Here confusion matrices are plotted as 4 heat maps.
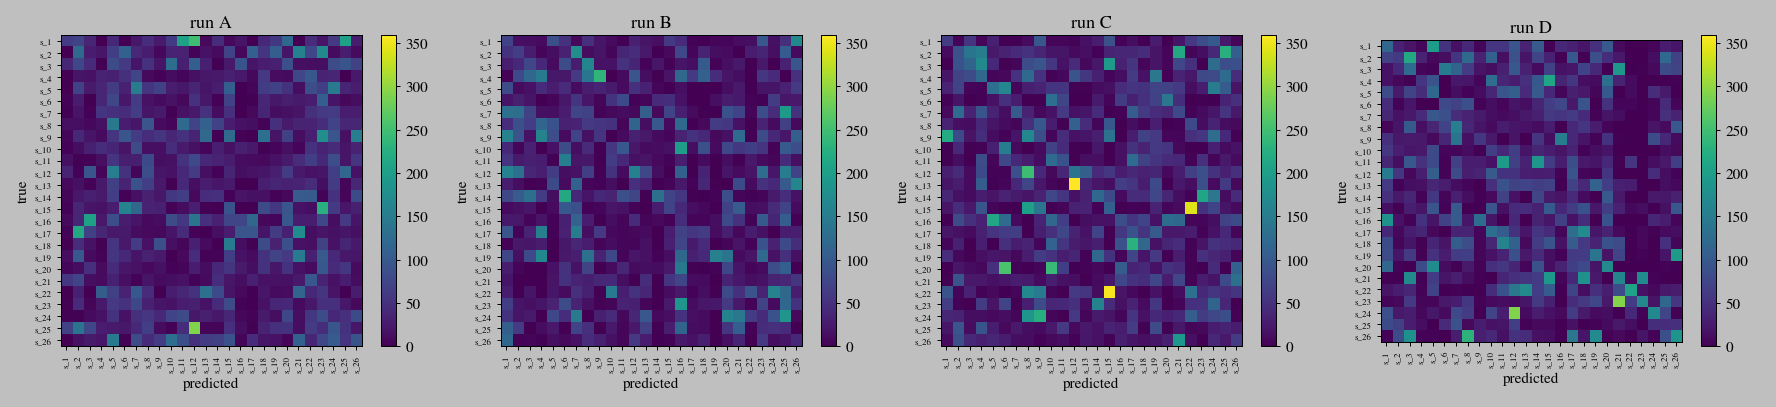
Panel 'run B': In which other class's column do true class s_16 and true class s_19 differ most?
s_4
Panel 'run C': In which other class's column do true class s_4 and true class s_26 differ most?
s_21
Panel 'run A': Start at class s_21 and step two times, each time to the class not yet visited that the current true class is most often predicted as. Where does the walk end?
s_13
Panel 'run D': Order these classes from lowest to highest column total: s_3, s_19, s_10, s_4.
s_4, s_19, s_10, s_3
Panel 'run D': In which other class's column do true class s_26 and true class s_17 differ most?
s_8
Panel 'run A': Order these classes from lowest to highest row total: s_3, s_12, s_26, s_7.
s_7, s_12, s_3, s_26
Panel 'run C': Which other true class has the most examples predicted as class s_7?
s_12
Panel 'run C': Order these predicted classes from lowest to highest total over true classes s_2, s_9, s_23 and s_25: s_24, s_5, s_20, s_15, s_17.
s_20, s_5, s_17, s_15, s_24
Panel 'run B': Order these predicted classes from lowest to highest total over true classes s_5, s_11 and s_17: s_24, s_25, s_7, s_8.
s_24, s_8, s_25, s_7
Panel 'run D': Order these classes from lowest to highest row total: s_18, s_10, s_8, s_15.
s_10, s_8, s_15, s_18
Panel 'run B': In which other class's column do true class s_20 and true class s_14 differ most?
s_6
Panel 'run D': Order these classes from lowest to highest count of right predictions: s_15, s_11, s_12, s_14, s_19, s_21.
s_12, s_14, s_15, s_19, s_21, s_11
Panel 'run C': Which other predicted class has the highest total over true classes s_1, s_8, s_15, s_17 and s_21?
s_22
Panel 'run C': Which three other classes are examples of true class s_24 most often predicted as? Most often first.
s_9, s_8, s_22
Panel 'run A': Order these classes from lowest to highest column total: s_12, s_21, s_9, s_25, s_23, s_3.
s_9, s_3, s_25, s_21, s_12, s_23
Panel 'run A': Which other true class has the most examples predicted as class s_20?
s_1
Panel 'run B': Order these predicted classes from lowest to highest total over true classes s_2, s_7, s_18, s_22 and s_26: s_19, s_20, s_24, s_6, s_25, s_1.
s_19, s_6, s_20, s_24, s_1, s_25
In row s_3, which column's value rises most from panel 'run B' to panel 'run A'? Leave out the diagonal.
s_10
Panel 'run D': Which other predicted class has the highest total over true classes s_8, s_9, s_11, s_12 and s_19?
s_7
